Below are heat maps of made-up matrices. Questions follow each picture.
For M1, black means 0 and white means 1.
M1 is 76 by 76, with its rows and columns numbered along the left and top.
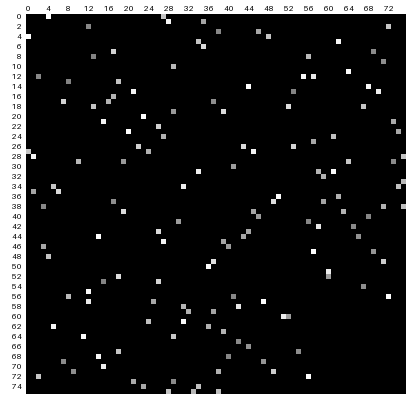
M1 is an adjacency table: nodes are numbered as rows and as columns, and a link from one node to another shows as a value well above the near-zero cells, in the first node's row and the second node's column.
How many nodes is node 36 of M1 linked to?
2
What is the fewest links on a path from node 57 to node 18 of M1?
7
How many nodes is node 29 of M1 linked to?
4
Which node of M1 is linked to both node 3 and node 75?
node 38
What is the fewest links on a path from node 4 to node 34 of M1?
6
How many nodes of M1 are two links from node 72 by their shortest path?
3
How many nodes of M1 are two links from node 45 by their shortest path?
4
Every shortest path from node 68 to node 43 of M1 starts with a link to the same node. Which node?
node 14
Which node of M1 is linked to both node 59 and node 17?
node 37
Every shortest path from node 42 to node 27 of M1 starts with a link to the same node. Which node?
node 58
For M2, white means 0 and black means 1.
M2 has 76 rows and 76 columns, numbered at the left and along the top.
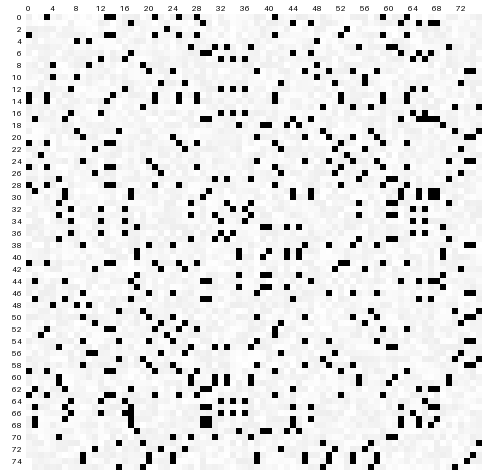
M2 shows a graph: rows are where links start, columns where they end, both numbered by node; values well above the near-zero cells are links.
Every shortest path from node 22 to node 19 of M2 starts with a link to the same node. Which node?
node 56
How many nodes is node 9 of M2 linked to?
9
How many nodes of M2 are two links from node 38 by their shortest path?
2
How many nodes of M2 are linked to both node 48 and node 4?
2
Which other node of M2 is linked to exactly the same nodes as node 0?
node 52
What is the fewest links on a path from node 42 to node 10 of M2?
2
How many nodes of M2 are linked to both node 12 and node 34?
6
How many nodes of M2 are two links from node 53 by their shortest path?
10
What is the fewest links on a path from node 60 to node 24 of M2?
2
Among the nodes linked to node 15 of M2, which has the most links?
node 54
